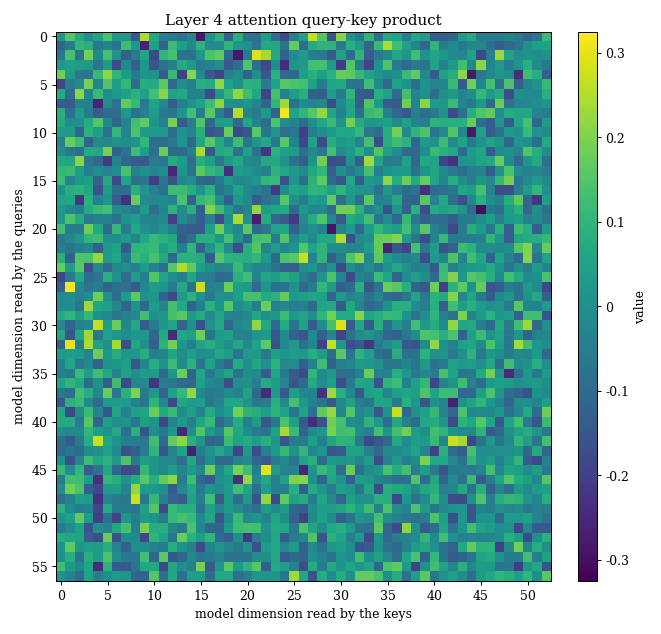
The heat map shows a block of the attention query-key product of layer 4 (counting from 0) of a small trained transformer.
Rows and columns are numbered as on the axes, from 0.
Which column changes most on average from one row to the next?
12
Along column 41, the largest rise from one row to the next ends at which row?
27
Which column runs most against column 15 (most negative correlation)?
38
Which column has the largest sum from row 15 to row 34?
3
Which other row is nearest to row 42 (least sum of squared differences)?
28
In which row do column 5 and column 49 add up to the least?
13
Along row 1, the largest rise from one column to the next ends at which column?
10
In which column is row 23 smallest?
39
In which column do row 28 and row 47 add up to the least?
34
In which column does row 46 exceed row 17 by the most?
2
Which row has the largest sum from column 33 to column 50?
15
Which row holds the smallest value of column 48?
35
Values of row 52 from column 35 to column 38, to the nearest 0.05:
-0.1 -0.05 -0.05 0
